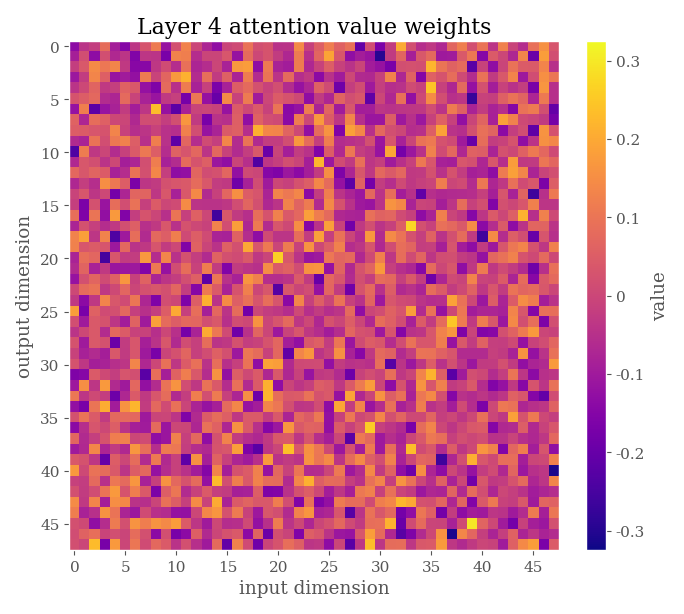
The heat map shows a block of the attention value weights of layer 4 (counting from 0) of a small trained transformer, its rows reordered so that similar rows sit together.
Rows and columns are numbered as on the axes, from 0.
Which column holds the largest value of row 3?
11
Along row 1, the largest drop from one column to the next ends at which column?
45
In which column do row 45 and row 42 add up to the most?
39
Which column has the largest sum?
35
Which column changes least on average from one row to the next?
46
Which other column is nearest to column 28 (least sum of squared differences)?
5
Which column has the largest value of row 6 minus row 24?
8
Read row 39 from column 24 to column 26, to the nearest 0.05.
0.1 0.15 -0.05
